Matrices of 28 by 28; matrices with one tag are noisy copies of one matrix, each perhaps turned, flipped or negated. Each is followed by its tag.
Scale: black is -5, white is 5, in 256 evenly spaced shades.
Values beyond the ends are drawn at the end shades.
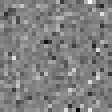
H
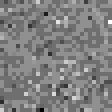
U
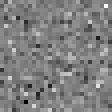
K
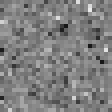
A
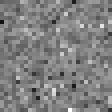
U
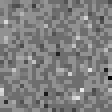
H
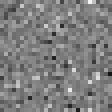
H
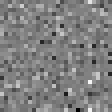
H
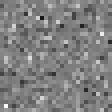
K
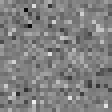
K
